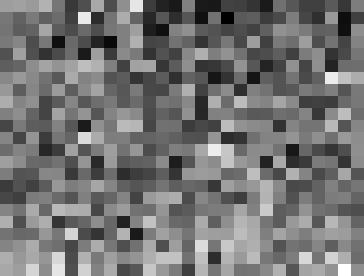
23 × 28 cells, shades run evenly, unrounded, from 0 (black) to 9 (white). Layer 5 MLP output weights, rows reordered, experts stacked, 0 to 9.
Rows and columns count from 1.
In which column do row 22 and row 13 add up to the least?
23
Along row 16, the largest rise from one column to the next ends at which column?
18
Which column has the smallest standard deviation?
28
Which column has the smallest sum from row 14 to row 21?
11
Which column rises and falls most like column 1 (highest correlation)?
3
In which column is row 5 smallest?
7
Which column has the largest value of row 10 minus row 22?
17
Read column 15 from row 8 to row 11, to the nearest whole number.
6 5 5 2
